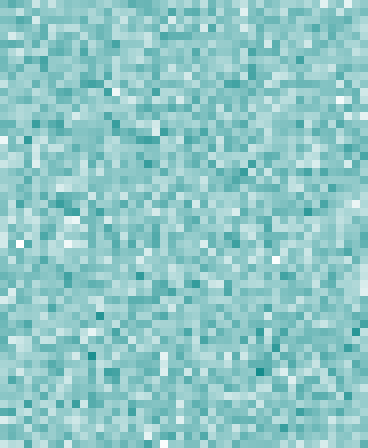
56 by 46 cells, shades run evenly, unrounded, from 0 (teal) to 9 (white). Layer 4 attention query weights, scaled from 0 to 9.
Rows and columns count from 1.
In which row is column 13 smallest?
40
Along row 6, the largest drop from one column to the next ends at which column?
35
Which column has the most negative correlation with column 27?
41
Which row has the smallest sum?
17
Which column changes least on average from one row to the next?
37
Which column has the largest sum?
5
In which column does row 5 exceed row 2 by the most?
19
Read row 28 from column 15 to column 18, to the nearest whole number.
5 6 5 5
